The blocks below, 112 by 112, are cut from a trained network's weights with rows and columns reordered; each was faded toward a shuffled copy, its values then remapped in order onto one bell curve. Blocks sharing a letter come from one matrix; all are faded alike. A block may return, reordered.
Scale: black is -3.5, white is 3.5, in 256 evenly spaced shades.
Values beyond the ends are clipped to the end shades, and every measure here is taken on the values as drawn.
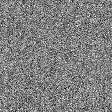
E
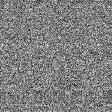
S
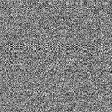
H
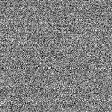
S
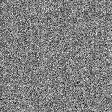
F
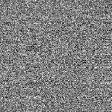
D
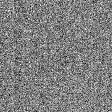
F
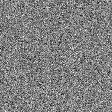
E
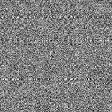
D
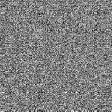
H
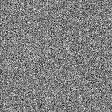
F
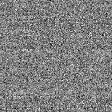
S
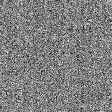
E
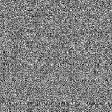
H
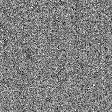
F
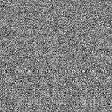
H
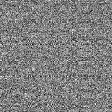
H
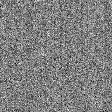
E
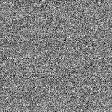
S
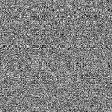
D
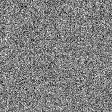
F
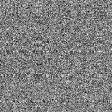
H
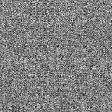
H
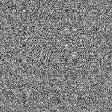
H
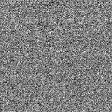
S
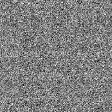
S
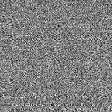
H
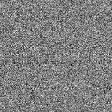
S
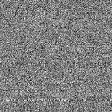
S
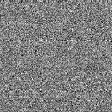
H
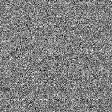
S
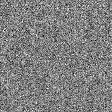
E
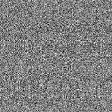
H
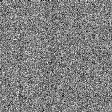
E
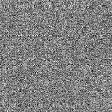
H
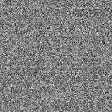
S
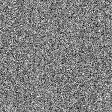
F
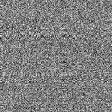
H
